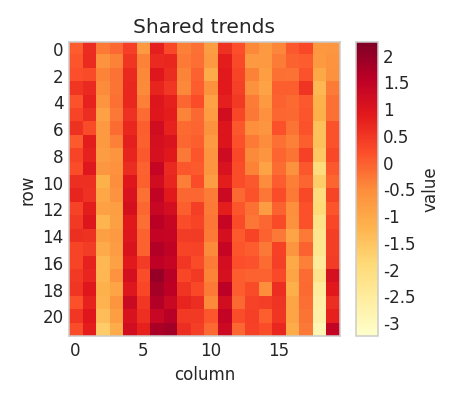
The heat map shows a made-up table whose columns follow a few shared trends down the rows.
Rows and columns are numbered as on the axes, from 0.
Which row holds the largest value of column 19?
21
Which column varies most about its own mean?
18
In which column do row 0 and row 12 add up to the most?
6
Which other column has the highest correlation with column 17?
16
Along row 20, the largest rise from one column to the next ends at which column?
19
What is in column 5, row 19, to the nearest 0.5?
0.5
